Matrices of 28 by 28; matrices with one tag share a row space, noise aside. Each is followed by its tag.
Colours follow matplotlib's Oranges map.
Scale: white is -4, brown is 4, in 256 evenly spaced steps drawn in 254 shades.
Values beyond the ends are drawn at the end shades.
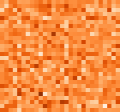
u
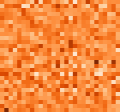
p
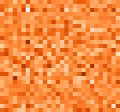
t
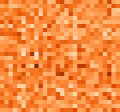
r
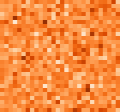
t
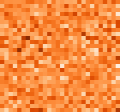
u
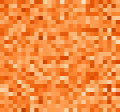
u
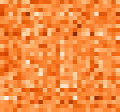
p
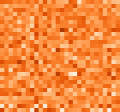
r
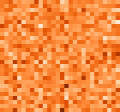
u
